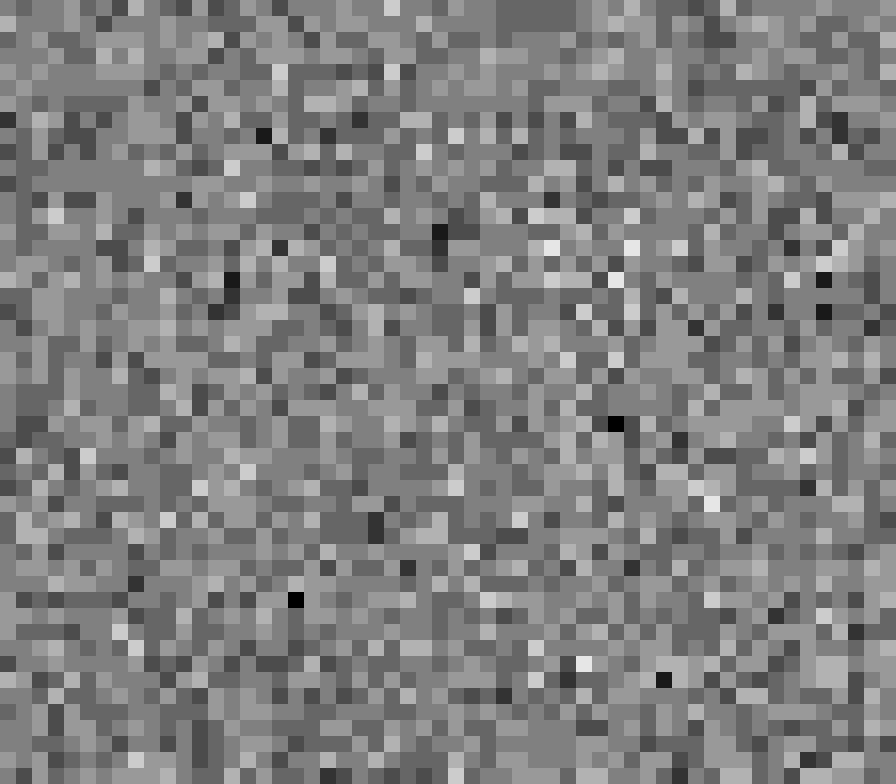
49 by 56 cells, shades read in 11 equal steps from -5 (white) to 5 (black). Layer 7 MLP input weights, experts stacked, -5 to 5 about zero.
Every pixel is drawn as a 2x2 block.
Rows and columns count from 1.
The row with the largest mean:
9
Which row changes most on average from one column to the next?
18
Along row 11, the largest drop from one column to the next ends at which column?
15
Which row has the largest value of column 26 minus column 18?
5
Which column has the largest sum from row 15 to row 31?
2
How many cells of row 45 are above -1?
41
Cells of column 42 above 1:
5
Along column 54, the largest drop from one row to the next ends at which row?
48
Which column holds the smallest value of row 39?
52
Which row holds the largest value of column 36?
43
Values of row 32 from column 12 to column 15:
0 1 -1 -1
